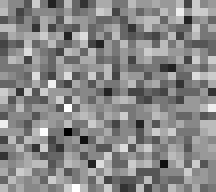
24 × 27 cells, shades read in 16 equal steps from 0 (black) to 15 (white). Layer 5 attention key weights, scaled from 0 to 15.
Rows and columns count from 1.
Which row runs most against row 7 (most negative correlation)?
13
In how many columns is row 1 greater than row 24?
11
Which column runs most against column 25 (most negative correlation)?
7
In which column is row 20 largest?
14
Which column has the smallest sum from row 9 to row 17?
18
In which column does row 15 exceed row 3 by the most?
16
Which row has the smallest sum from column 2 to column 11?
1
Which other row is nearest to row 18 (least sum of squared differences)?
20
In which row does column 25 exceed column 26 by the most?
21
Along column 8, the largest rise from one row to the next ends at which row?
8
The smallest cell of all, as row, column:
17, 9
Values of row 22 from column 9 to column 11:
5 7 9
